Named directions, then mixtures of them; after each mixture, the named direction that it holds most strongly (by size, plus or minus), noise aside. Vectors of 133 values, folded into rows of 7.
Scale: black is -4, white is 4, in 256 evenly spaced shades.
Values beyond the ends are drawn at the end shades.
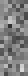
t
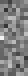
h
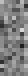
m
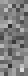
t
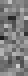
h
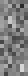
t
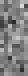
t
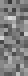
h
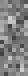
t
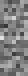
h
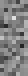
m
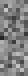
h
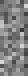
m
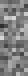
h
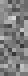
t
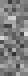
h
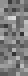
h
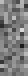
m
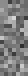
t
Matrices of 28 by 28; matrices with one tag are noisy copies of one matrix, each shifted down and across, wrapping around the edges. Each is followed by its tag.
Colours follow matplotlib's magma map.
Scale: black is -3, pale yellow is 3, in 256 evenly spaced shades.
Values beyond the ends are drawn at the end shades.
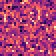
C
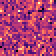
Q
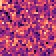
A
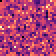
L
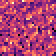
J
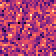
Q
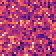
C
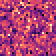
C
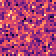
L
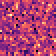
C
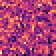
C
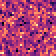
A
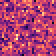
C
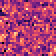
Q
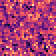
A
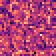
C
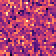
A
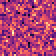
C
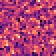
J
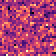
J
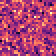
A
